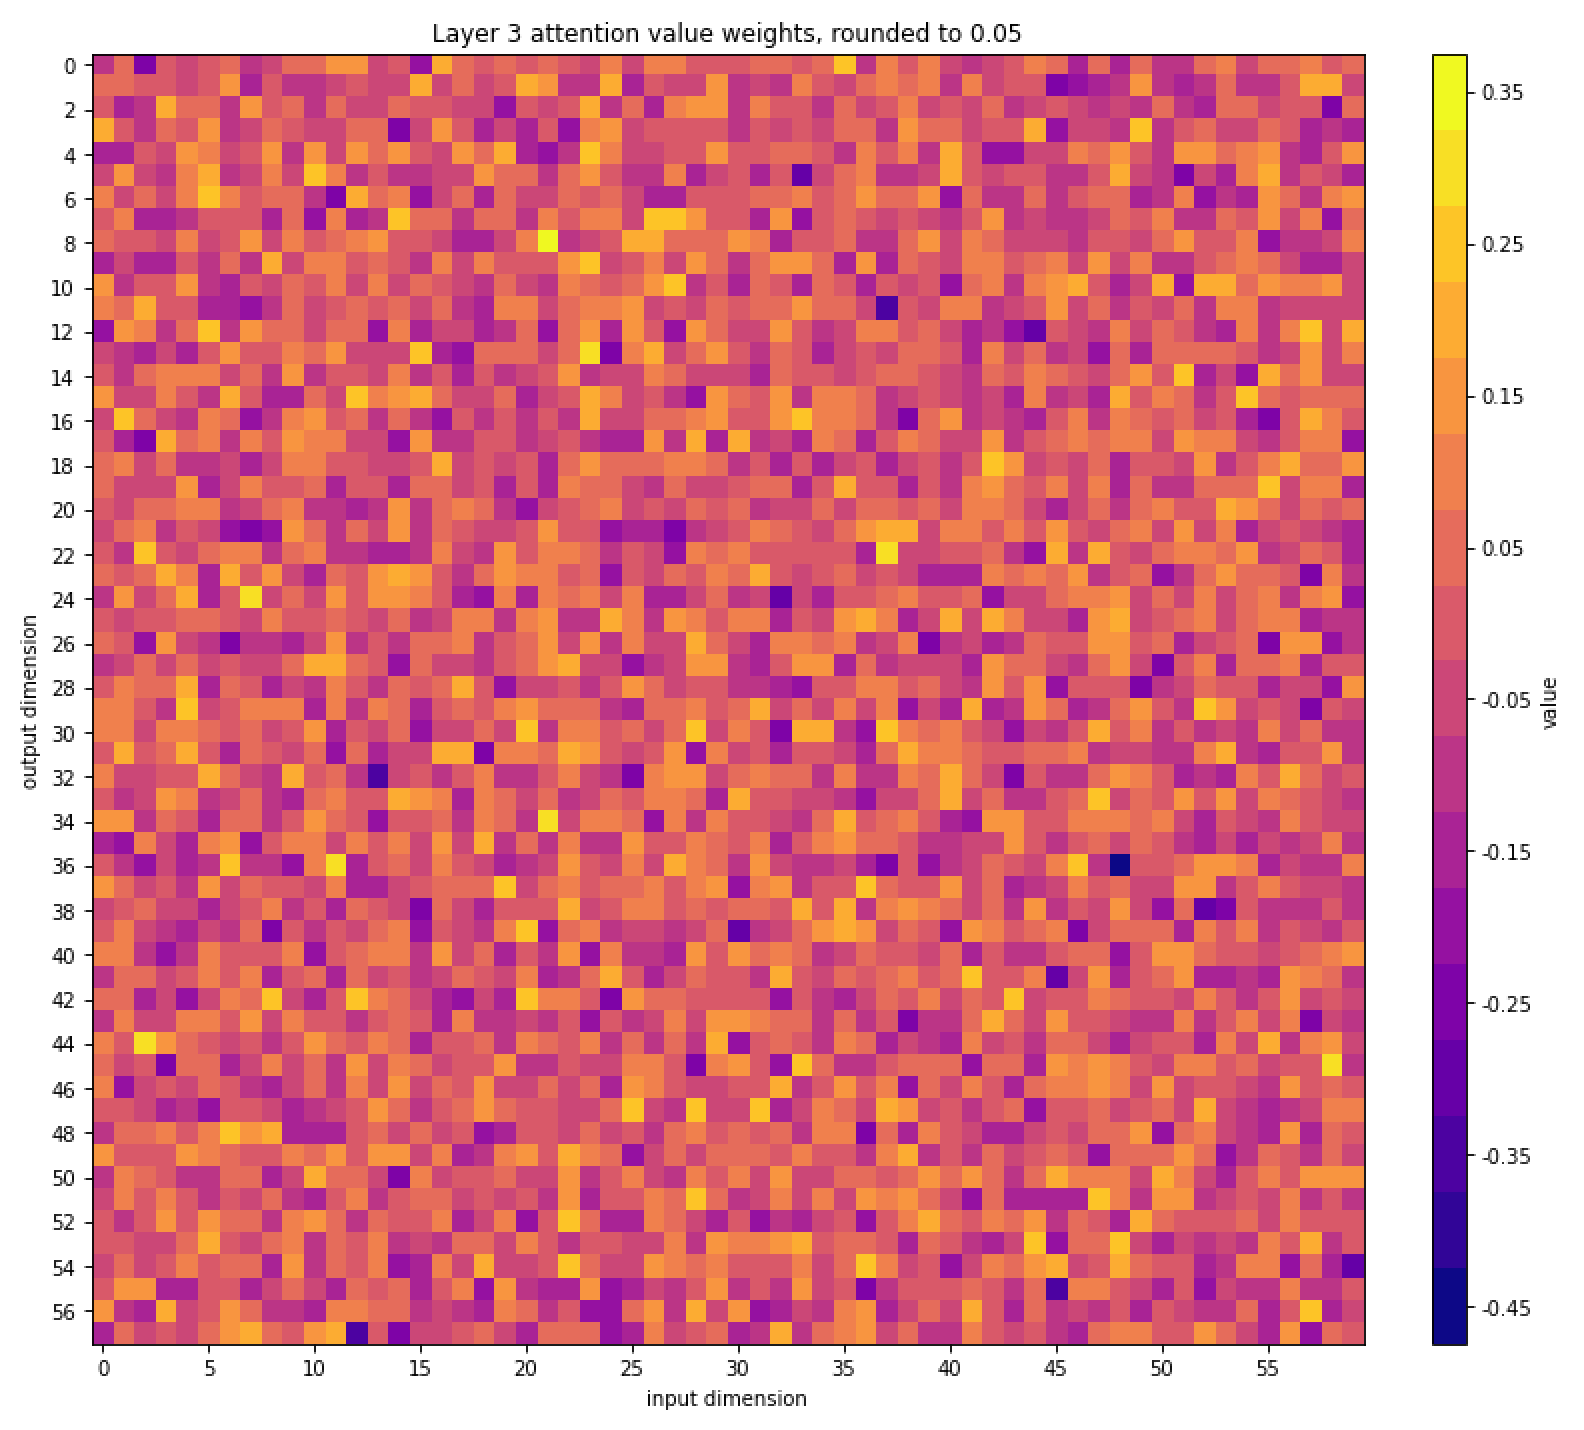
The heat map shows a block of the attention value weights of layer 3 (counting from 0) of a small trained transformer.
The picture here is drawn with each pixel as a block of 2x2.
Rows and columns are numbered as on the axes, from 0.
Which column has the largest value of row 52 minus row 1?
22
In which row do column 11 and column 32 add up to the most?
57
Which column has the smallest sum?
43
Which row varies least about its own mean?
20
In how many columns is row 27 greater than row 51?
27
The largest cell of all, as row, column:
8, 21
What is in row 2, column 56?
0
